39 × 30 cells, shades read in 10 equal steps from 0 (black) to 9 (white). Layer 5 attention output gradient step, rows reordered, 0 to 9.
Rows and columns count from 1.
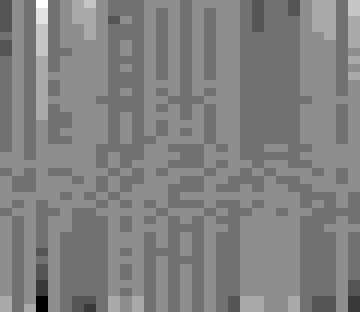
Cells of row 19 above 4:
16
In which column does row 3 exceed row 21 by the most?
4
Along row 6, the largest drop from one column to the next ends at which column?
5
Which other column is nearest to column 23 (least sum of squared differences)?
24
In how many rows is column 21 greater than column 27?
13
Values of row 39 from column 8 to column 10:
2 4 6
